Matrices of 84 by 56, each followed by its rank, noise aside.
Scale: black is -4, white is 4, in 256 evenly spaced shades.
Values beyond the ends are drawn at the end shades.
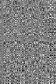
eight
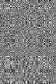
five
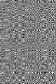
five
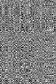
seven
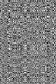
five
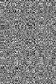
seven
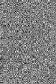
seven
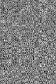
eight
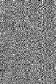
seven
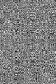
eight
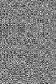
seven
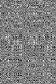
six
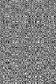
five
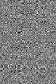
six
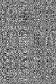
eight
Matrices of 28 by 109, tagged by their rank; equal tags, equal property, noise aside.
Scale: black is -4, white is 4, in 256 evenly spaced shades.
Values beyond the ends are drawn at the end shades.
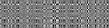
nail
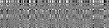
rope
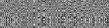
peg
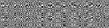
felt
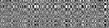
rope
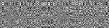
peg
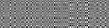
nail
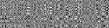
peg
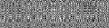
peg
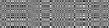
nail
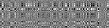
rope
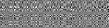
felt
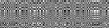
rope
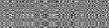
rope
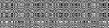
rope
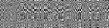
felt
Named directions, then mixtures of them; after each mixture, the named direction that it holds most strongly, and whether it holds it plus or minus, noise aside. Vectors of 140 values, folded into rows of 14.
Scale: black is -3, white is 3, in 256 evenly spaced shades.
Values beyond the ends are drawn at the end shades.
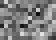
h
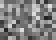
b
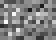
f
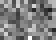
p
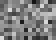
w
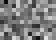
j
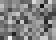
w, minus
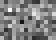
w, plus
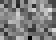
p, minus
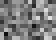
j, plus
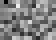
j, plus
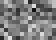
p, plus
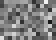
w, plus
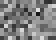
h, plus
